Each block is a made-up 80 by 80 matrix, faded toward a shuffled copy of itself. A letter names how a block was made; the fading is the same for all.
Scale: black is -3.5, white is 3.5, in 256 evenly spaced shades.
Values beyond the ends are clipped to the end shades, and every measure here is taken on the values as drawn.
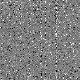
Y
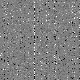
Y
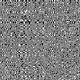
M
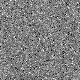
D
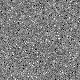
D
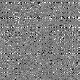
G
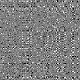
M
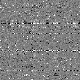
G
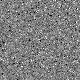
D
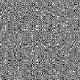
M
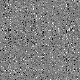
Y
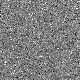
D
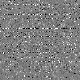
G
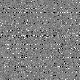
G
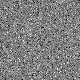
D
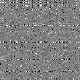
G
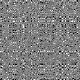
M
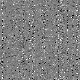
Y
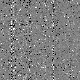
Y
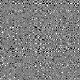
M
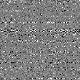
G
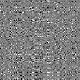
M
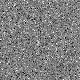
D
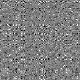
M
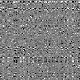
M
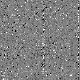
Y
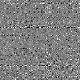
G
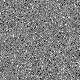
D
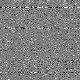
G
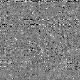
G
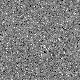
D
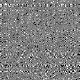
G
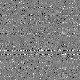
G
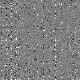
Y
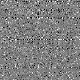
G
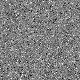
D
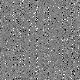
Y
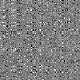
M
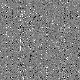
Y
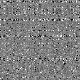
G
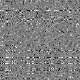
G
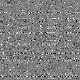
G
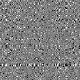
M
